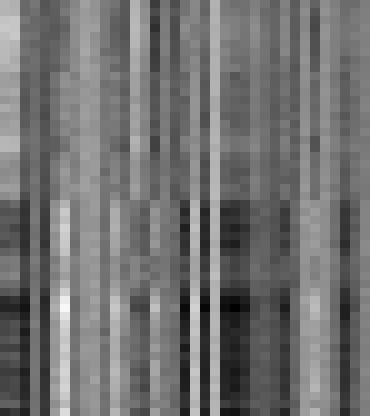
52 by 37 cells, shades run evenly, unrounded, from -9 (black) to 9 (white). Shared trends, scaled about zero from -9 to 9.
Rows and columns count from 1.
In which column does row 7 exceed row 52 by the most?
1
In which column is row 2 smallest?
16
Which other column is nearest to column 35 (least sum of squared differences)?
25
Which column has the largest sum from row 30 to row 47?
7
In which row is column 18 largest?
39
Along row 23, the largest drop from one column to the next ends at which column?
23
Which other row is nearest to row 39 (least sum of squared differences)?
38
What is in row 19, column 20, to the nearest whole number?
1
